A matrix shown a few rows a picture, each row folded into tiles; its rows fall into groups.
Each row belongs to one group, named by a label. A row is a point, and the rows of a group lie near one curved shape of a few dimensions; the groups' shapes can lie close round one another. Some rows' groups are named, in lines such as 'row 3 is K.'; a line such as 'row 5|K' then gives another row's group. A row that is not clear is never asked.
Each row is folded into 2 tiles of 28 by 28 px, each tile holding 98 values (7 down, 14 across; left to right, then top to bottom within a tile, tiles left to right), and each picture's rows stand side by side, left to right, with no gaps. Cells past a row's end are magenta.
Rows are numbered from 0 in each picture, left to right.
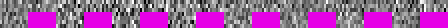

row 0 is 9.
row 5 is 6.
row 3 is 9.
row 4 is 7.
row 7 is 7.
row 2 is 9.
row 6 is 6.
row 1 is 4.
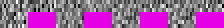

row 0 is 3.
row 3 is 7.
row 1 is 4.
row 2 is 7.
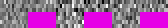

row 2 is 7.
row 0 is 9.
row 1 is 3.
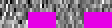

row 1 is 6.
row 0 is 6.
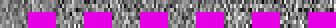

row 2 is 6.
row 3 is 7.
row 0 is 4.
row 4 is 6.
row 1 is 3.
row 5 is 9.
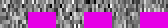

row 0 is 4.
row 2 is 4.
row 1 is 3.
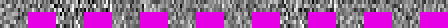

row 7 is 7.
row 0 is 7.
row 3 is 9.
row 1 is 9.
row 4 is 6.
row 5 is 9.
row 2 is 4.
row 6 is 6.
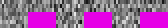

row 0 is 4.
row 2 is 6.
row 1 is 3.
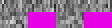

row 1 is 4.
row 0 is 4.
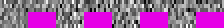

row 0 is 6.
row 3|3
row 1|3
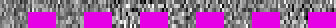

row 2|3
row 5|9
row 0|4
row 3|7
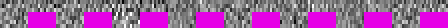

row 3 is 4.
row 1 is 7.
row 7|7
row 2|6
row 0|7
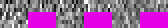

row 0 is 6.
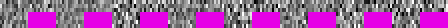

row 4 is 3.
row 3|9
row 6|3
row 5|4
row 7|9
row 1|9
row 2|4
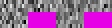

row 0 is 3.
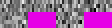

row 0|4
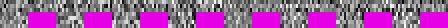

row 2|6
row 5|6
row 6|9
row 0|3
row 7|6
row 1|4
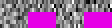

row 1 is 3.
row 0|7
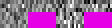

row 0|7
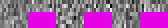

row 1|7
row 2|4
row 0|4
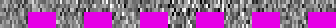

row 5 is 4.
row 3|9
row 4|3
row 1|9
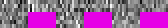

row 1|9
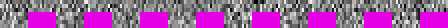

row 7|9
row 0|6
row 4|3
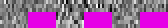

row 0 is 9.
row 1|6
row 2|4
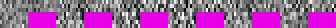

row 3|4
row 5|7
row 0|9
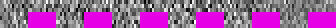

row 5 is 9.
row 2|9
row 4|9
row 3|3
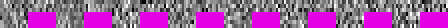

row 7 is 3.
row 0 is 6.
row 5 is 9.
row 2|3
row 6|9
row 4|7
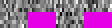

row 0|9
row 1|9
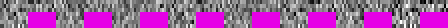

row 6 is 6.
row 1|6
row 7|3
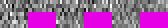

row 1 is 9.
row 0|9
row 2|9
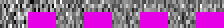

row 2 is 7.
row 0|3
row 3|7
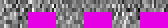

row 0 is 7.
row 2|6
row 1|6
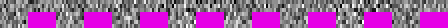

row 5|7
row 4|6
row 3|3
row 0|3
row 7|7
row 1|6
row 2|4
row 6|3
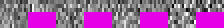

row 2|6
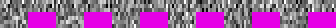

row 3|3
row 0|4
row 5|7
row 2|9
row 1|4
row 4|6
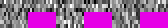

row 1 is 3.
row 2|6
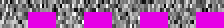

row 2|3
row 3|3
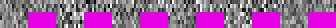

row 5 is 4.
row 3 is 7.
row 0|6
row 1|3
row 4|3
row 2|9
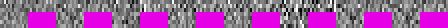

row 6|7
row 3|6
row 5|9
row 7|7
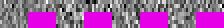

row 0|6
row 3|7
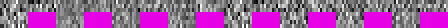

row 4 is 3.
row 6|6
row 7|6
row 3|4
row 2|6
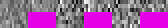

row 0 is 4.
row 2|3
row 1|7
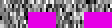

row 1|3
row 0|6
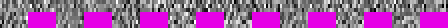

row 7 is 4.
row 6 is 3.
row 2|6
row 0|9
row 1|4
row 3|3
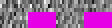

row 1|9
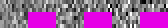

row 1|7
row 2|3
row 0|6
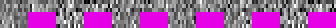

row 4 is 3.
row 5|3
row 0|4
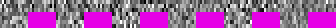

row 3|7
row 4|3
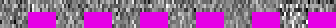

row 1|6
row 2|9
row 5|6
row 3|6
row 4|4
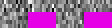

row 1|4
